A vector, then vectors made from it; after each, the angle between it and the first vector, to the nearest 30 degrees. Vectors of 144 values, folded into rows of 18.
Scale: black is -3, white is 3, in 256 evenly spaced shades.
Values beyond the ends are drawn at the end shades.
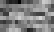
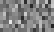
90 degrees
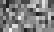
60 degrees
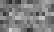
30 degrees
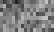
60 degrees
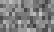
120 degrees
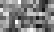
150 degrees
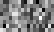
90 degrees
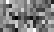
120 degrees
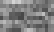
150 degrees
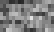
30 degrees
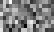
90 degrees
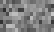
60 degrees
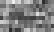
150 degrees
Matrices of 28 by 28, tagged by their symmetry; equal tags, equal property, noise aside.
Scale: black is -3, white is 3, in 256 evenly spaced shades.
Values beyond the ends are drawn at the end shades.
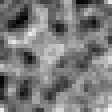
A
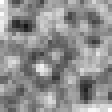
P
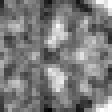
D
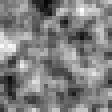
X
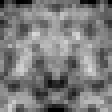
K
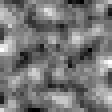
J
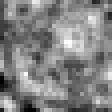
P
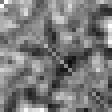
A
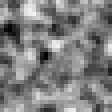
X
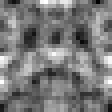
K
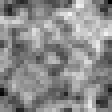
P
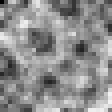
A
